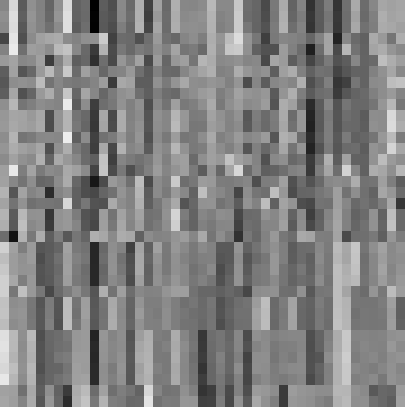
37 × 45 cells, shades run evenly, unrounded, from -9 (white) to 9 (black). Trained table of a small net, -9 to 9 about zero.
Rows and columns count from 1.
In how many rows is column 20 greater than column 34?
7
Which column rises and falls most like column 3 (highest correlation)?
19
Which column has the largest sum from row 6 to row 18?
35
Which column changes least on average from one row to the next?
41
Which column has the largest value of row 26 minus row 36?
17
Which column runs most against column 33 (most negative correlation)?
31
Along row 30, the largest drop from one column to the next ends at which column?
8
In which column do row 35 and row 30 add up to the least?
1
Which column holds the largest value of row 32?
11
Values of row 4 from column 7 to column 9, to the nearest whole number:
-3 -1 0
